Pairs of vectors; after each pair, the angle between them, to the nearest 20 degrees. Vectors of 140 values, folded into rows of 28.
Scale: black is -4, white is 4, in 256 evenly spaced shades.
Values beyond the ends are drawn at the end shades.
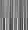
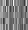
60 degrees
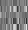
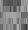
120 degrees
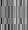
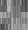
120 degrees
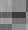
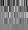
100 degrees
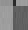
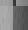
20 degrees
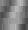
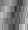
160 degrees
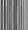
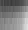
80 degrees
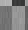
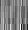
100 degrees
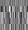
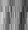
60 degrees
